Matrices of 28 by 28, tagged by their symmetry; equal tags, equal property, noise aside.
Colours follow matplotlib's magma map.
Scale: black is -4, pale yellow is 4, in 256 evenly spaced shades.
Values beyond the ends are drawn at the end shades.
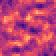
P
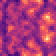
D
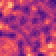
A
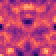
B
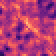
A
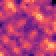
A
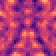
B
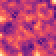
A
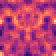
B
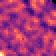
A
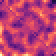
A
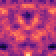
B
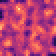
P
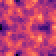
D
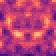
B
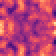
D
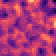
A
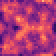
D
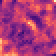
A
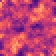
P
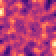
P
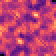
P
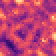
A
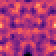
B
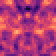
B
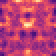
B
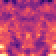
B
